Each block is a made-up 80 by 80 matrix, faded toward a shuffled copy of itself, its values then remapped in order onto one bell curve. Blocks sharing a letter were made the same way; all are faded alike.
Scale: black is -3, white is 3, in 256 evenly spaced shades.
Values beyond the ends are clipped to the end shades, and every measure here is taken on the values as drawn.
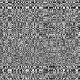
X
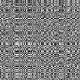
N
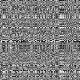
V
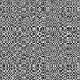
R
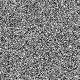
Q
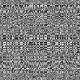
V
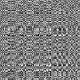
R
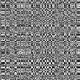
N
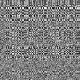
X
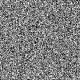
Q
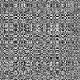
R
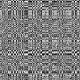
N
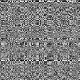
V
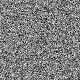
Q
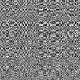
X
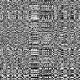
X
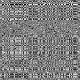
N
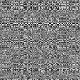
X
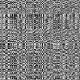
R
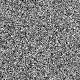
Q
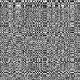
V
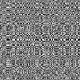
X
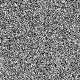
Q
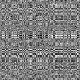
N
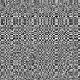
N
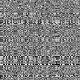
V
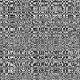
V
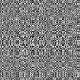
R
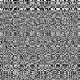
X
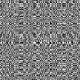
X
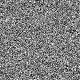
Q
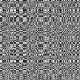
N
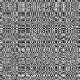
N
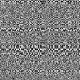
V
